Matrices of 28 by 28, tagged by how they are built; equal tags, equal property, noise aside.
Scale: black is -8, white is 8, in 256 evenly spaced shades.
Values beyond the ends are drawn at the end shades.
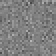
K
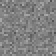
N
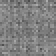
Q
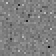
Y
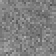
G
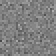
Q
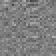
K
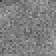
G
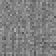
Q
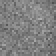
G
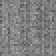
Q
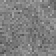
G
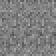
N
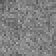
G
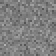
N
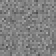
N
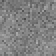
G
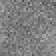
G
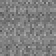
N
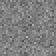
N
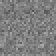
N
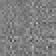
K
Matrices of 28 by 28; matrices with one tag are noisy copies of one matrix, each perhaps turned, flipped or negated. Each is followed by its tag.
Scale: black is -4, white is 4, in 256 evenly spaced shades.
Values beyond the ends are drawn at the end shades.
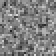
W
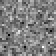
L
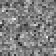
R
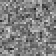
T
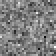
L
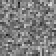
L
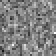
W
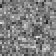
T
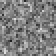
W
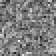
W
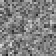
R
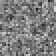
R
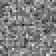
W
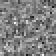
T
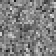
R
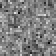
W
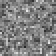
W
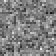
T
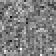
W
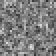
W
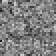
R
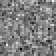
T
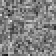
R
